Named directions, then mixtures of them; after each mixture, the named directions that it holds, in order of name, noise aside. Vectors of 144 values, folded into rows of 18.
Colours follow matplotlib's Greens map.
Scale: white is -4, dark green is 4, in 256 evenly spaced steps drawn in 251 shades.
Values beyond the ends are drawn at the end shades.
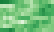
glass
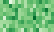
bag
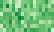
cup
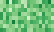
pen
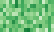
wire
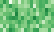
bag, cup.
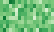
bag.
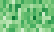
bag, cup, pen.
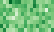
bag, cup.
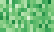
pen.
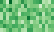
pen.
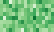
bag.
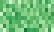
bag, cup, wire.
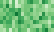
cup, glass, wire.
